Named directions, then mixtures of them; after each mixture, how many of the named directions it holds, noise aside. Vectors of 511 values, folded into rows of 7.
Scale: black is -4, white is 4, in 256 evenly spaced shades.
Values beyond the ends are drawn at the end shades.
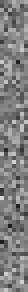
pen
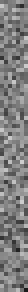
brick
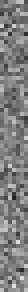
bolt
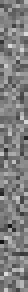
three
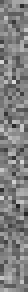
two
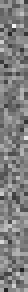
two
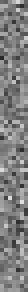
three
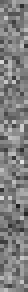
two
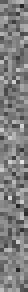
three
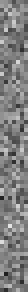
one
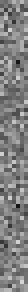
two
